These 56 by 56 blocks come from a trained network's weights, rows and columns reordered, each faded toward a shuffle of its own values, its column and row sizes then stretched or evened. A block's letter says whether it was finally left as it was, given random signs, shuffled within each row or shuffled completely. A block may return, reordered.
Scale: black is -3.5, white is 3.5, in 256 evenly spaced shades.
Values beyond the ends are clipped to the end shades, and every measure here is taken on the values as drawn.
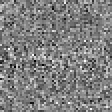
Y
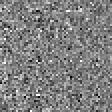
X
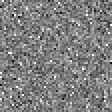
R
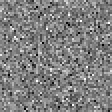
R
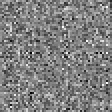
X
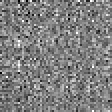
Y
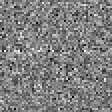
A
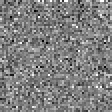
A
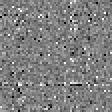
X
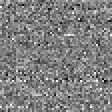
A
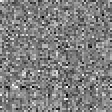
Y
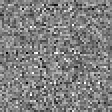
X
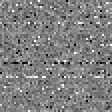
A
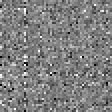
X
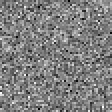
R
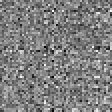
Y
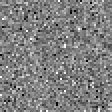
R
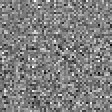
Y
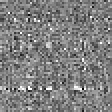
Y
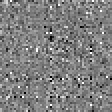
X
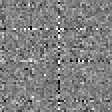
X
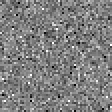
R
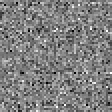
A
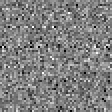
A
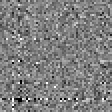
X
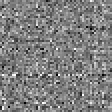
Y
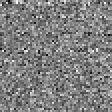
A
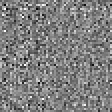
Y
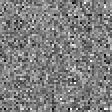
X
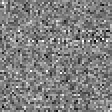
A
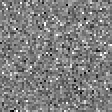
R
